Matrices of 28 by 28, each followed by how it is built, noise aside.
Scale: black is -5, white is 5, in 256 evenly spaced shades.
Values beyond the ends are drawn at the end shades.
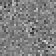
block diagonal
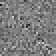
banded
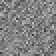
Hankel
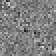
banded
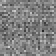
blocks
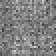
blocks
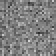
blocks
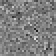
banded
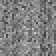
blocks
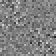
block diagonal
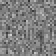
blocks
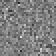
block diagonal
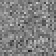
low rank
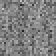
blocks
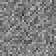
Hankel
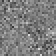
block diagonal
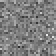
blocks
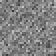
Hankel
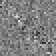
banded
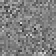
block diagonal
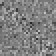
banded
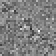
banded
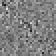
block diagonal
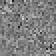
block diagonal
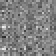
low rank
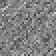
Hankel
